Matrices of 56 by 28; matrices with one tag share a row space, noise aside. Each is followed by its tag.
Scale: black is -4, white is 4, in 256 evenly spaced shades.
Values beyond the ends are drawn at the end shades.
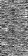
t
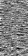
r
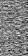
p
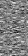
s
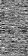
t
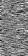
r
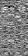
p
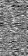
s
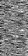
r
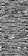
t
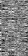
t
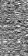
p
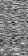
s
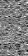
p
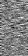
r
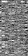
t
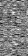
s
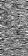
r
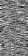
r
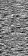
r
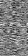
s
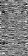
t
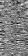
r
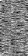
r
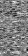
s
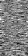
r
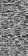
p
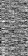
t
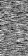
r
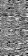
p
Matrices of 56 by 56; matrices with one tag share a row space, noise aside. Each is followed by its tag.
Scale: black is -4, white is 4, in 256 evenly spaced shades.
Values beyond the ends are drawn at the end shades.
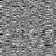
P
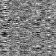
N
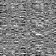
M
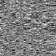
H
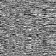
H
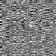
P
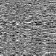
H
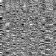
P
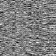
H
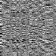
P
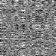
M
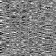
P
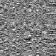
H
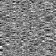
P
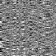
P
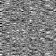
P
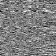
H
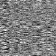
N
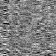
N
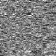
H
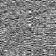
H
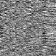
H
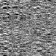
N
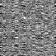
M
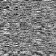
N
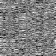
M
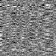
P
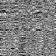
M
